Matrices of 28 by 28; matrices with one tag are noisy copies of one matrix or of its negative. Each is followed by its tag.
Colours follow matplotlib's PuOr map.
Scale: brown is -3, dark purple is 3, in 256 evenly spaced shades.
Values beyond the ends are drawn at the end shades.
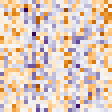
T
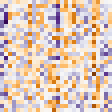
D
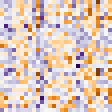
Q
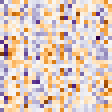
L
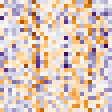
T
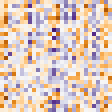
D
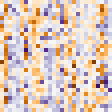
L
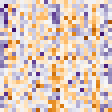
D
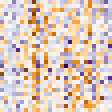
T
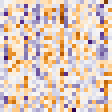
L
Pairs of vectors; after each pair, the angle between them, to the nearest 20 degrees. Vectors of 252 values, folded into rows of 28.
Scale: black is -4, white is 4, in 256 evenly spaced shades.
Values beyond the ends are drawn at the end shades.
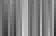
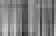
160 degrees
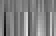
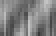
120 degrees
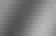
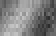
160 degrees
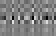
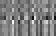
40 degrees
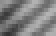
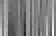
80 degrees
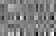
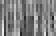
60 degrees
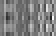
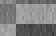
100 degrees
